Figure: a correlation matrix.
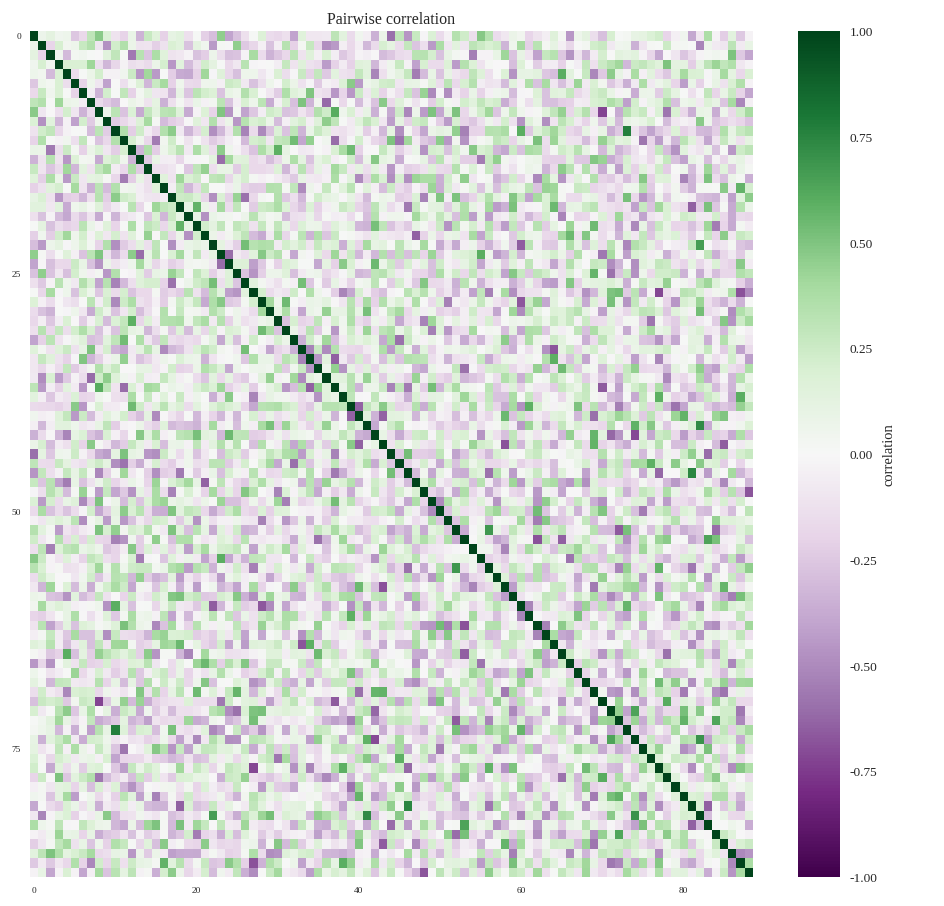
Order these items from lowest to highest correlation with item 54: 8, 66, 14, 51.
51, 8, 14, 66
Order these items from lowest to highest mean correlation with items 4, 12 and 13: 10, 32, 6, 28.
6, 10, 28, 32
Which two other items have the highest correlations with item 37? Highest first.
8, 49
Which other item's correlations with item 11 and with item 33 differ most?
64
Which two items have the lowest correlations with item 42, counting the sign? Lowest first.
74, 71
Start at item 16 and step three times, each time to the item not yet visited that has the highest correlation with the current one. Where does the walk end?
77
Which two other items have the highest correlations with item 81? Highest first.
46, 44
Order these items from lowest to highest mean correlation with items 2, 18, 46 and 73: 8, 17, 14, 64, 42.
14, 8, 42, 17, 64
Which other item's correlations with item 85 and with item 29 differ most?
60
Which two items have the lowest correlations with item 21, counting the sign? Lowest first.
47, 19
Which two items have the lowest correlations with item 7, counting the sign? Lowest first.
36, 87
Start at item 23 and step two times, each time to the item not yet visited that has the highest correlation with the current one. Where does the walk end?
0
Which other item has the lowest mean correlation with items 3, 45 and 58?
42
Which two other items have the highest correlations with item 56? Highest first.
52, 77
